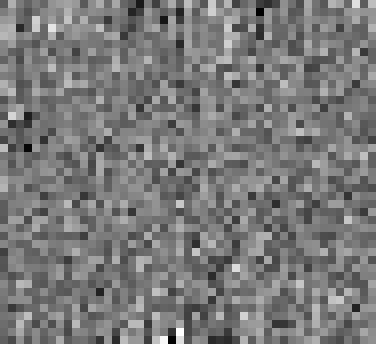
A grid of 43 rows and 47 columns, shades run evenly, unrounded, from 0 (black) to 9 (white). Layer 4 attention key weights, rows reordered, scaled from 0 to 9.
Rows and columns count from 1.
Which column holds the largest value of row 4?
7
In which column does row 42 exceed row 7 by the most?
23
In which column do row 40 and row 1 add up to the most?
45
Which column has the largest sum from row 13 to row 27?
26
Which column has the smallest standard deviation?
8
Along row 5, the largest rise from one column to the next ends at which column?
34
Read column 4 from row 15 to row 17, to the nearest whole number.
1 2 4
